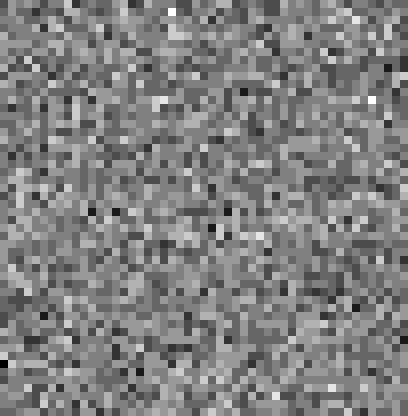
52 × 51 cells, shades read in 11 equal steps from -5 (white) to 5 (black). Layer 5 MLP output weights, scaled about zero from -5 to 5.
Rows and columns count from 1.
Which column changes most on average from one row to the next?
42
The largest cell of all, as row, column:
46, 1
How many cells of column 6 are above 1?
13
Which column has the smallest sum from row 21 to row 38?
3
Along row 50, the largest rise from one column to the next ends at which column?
36
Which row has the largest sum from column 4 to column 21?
23
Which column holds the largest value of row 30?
29
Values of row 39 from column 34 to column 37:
-2 1 0 -1
